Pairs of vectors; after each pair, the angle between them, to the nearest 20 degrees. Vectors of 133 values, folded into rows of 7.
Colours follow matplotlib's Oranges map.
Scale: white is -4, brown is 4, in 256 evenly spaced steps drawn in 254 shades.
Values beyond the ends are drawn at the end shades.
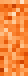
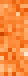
120 degrees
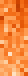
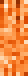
80 degrees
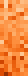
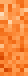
80 degrees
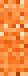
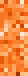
40 degrees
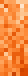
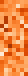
100 degrees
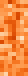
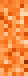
80 degrees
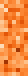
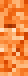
60 degrees
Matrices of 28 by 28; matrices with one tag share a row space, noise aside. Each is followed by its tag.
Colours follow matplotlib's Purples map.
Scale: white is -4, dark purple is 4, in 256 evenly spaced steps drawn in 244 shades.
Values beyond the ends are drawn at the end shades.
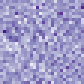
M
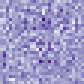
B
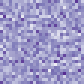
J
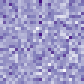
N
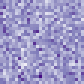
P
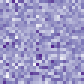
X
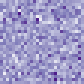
J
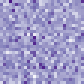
M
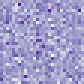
X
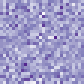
B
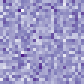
P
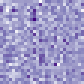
M
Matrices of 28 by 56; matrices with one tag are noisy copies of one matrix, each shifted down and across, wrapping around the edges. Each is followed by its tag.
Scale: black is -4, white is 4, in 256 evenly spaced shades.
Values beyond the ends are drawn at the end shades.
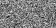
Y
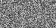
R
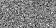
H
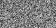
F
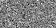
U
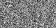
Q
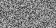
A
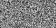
H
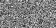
Q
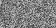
Q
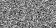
Q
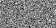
A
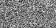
F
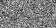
Y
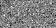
Y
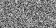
F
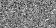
Q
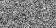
F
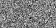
Y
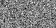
U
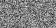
R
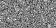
A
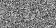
Q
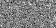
R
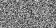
Q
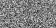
H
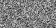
Y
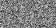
Q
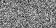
F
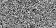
Y
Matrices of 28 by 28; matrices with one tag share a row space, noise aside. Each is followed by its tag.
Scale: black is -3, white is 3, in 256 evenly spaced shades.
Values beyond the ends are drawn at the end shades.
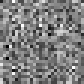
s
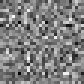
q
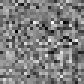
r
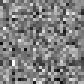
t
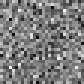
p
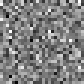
p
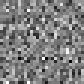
q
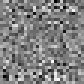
t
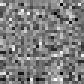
r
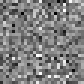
t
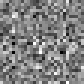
t
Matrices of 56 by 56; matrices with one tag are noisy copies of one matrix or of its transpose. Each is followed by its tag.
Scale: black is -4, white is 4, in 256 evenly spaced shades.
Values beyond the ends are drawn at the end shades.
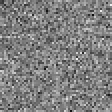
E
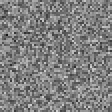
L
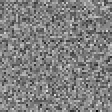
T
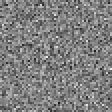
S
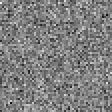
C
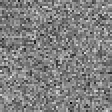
E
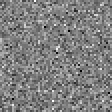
T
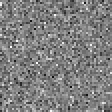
C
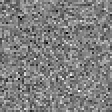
L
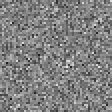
S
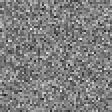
S
